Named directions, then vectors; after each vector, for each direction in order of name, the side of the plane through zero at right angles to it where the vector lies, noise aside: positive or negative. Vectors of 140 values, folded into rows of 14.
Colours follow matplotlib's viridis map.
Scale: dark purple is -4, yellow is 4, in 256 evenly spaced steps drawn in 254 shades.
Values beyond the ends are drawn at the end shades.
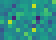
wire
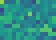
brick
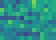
negative, positive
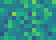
negative, positive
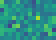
positive, negative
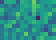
negative, positive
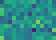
negative, negative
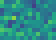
positive, negative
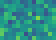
positive, negative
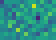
negative, positive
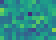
negative, negative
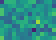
negative, negative
